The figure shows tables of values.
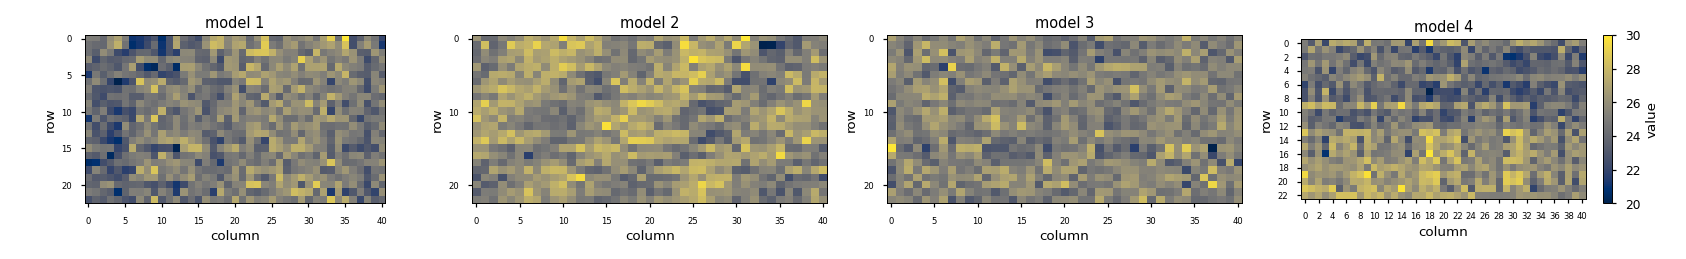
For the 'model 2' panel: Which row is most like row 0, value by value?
4
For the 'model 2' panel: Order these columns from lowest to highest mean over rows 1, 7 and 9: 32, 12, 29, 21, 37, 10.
29, 10, 37, 32, 12, 21
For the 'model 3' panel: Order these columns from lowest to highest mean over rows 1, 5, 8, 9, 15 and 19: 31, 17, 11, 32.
11, 31, 17, 32
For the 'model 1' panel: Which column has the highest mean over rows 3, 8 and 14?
29
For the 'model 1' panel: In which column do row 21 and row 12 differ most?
12
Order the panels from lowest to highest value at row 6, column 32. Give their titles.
model 4, model 2, model 1, model 3
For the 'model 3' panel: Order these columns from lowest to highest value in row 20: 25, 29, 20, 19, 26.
25, 29, 26, 19, 20
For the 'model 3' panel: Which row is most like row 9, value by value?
5
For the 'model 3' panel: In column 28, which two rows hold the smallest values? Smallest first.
15, 9
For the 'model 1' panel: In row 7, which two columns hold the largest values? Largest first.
9, 29
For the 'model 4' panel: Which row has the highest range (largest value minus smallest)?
16
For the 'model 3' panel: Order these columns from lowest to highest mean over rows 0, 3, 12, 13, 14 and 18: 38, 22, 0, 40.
22, 0, 38, 40
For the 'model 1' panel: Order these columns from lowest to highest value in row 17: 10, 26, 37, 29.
37, 10, 29, 26
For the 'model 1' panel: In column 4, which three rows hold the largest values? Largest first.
1, 0, 5
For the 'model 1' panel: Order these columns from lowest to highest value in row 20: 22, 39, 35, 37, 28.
37, 35, 39, 28, 22
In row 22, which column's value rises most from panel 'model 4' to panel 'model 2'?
26
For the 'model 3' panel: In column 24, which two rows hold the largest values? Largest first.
13, 22
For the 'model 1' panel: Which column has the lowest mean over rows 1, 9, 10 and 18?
6
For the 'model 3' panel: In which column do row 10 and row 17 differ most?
18
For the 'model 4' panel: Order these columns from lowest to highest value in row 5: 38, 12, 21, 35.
12, 35, 38, 21
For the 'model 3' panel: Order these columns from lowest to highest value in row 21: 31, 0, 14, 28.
31, 28, 14, 0
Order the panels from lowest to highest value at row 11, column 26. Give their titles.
model 3, model 1, model 4, model 2
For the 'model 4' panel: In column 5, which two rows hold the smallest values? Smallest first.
11, 1
